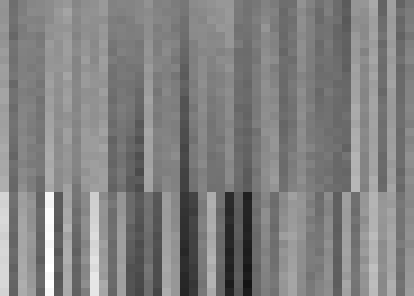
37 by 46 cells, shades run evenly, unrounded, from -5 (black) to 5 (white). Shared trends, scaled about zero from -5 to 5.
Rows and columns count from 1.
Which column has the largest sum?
6
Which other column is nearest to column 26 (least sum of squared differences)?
22
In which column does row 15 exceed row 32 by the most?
26
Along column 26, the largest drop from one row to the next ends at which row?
25
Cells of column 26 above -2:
24
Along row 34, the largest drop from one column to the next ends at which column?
7
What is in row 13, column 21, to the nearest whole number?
-2
